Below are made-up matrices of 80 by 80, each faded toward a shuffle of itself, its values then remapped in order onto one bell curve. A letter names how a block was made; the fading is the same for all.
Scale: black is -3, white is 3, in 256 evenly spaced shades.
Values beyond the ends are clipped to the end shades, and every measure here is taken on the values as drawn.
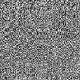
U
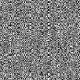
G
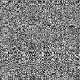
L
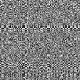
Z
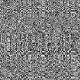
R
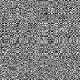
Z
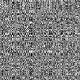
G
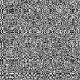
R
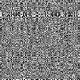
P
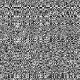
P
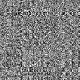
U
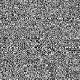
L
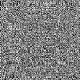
U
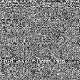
L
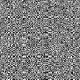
Z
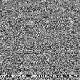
L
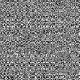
P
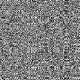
U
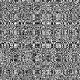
Z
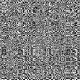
R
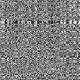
P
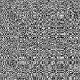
Z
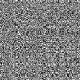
U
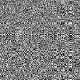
R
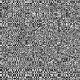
Z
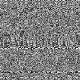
L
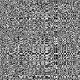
R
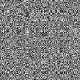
G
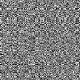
P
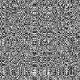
G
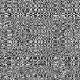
Z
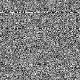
L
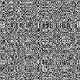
G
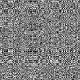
P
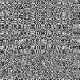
P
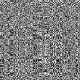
G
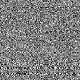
L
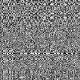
R
